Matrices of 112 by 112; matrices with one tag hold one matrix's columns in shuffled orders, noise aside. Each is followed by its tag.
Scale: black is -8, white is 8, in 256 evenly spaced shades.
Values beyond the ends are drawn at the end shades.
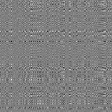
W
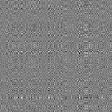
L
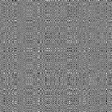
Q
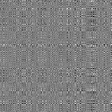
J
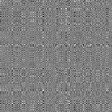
J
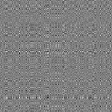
L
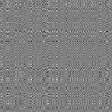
W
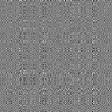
Q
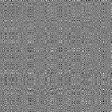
Q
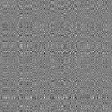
L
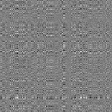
L
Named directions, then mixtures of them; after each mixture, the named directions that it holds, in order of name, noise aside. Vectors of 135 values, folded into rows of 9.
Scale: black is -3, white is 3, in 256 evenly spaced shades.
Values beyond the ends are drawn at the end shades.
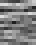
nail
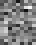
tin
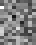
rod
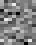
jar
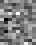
jar, tin.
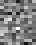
jar, rod, tin.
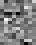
jar, tin.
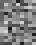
tin.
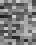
nail, rod.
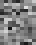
jar, nail, tin.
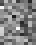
rod.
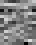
jar, nail.
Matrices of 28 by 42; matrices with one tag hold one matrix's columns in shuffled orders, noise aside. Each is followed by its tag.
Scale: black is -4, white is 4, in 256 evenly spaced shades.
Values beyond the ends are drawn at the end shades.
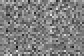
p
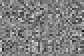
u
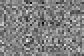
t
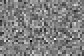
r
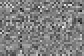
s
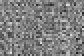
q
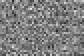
p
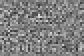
u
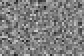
r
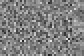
r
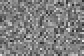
r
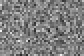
r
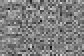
p
